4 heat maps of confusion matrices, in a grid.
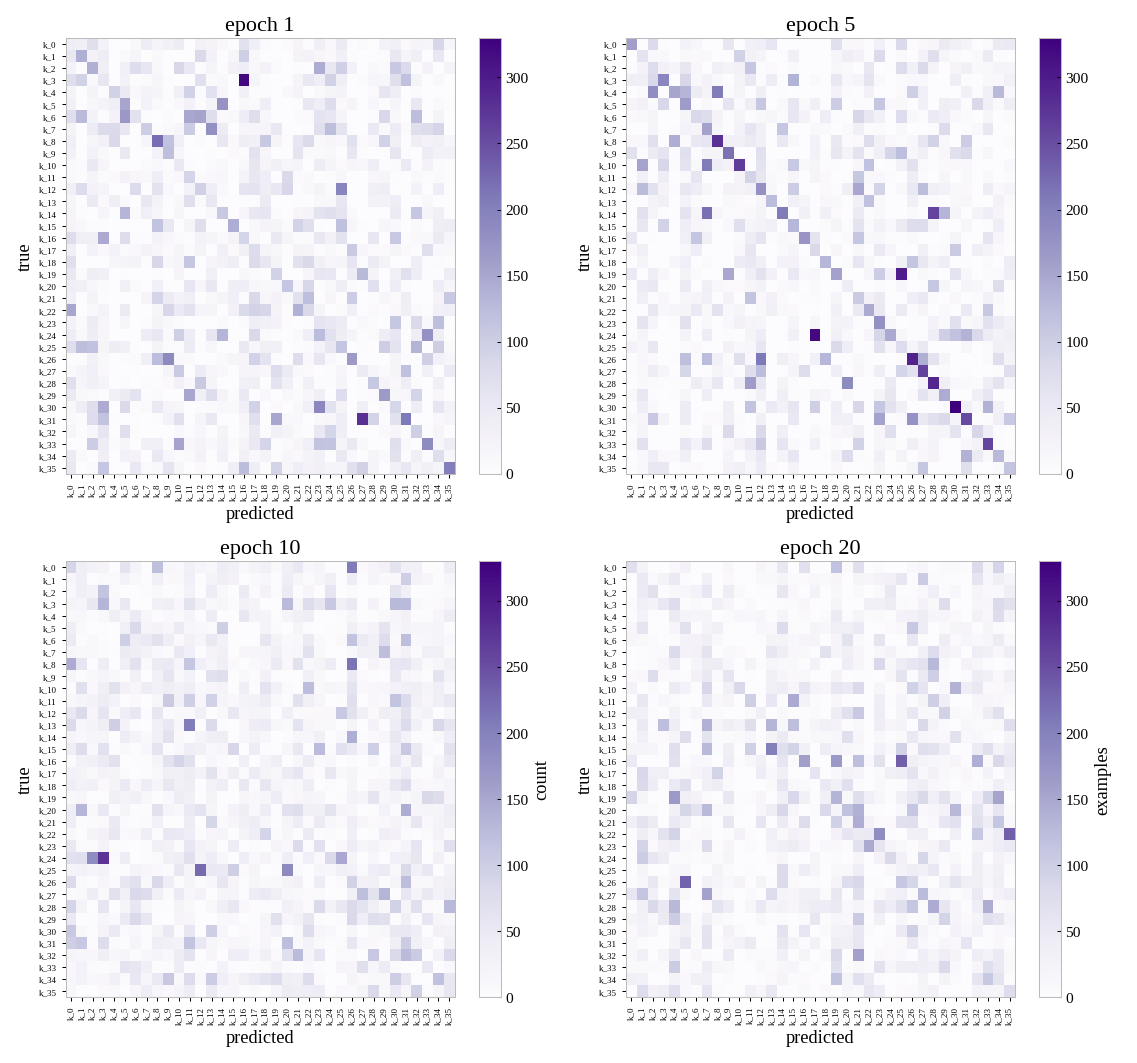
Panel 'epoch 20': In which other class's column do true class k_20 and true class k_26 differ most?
k_5
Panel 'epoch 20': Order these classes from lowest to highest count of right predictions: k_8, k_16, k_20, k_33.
k_8, k_33, k_20, k_16
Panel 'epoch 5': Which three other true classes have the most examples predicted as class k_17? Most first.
k_24, k_30, k_16
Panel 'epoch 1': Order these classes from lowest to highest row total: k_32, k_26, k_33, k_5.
k_32, k_5, k_26, k_33
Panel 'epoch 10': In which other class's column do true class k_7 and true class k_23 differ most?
k_29
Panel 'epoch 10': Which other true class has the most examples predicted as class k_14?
k_5
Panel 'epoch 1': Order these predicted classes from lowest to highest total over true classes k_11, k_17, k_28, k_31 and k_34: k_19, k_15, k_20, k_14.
k_15, k_14, k_20, k_19
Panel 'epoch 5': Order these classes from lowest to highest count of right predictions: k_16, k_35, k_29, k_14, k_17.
k_17, k_35, k_29, k_16, k_14
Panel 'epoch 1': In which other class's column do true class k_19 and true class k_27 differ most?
k_10
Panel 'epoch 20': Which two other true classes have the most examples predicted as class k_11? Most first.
k_15, k_13
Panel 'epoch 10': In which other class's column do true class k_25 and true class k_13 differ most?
k_12
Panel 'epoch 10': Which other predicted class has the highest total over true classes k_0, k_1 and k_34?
k_26
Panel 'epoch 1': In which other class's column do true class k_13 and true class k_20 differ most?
k_22
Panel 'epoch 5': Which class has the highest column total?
k_12
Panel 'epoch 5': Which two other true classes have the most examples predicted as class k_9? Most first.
k_19, k_32
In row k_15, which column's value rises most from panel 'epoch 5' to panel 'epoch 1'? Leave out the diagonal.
k_8
